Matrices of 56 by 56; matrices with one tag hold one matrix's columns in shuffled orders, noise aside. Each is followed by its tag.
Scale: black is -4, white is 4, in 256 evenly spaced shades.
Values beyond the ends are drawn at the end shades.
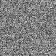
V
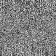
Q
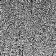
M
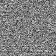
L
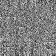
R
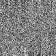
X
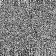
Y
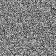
V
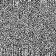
Y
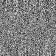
Q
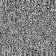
Q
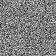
V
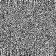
Y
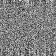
Y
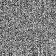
X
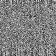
Y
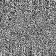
Q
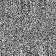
X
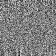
Q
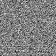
L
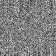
X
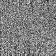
R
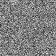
V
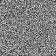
L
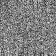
X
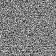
L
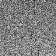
M
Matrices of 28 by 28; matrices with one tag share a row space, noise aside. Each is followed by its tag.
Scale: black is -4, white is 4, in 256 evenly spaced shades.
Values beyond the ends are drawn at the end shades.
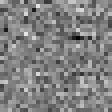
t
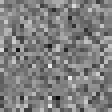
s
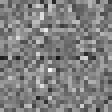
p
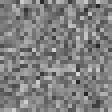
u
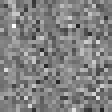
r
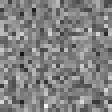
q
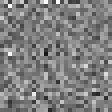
q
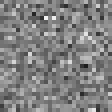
r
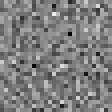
u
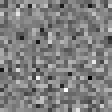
p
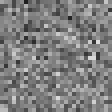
t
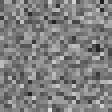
s
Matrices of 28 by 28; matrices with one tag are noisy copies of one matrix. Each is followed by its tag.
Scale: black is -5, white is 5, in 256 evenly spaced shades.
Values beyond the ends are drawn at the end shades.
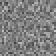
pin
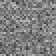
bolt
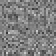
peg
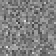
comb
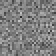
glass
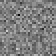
bolt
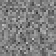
comb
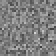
comb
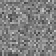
peg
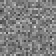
bolt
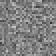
bolt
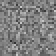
comb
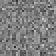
comb
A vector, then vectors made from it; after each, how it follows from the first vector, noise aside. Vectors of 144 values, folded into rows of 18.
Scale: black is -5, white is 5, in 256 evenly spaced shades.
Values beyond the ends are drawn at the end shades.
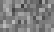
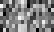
wrapped around, scaled up.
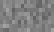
shrunk.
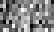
wrapped around, scaled up.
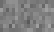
wrapped around, shrunk.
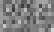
sign-scrambled.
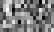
scaled up.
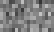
wrapped around.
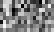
scaled up.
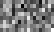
scaled up.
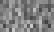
reversed, negated.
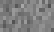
negated, shrunk.
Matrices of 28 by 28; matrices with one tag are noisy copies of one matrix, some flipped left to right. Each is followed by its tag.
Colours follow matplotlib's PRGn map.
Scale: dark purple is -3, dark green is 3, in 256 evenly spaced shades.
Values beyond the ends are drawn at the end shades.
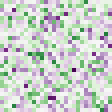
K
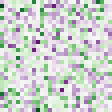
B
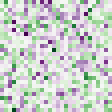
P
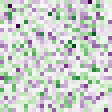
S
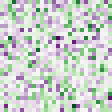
B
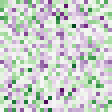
P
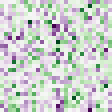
K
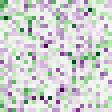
P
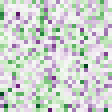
B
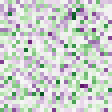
S
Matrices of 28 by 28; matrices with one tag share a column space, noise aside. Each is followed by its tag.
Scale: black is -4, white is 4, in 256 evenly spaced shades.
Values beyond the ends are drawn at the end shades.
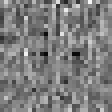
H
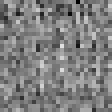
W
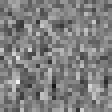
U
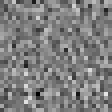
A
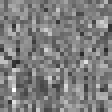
U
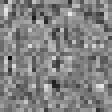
W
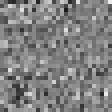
A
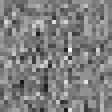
U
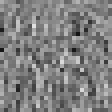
U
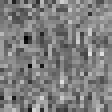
H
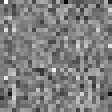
A
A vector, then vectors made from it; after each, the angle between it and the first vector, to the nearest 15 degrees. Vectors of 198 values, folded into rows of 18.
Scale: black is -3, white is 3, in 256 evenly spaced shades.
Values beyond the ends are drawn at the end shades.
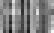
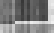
75 degrees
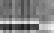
75 degrees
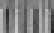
105 degrees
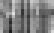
30 degrees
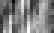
135 degrees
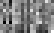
45 degrees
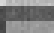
90 degrees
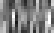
75 degrees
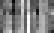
150 degrees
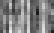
150 degrees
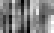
30 degrees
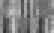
45 degrees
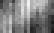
120 degrees
